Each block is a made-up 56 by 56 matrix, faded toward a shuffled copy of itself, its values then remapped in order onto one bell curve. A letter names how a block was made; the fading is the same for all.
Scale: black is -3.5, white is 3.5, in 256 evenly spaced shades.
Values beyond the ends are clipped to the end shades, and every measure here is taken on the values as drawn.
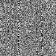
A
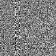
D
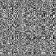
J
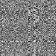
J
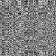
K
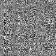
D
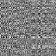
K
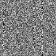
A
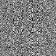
D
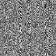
A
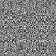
K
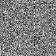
A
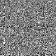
D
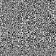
D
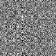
J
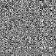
D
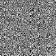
D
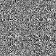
D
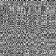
K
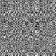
K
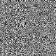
D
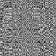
K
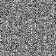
A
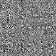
D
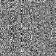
D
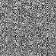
D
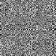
J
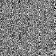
A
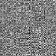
J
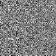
D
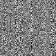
A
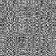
K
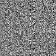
A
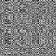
K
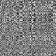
K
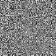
D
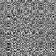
K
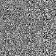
D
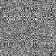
J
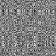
K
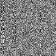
A
